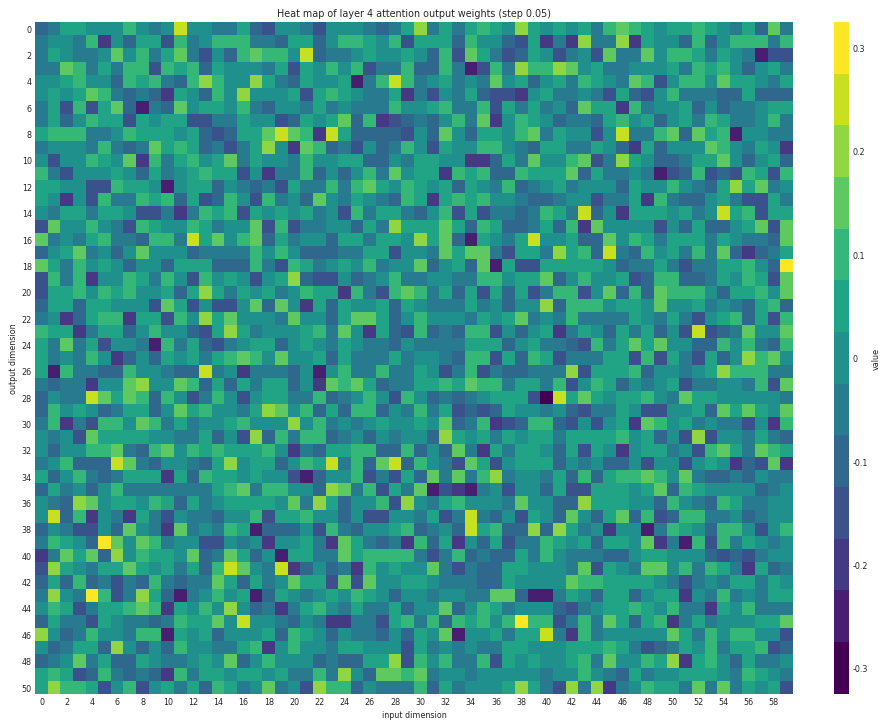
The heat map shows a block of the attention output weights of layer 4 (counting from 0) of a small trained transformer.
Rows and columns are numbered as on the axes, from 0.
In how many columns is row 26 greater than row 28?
24
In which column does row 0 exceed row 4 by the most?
11
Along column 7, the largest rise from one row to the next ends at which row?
38
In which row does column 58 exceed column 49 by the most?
25
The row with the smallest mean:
5
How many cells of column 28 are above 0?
20
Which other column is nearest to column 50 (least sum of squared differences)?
32
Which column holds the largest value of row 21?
40
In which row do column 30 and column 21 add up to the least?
34
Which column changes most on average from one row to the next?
4
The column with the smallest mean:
33
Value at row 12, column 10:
-0.25
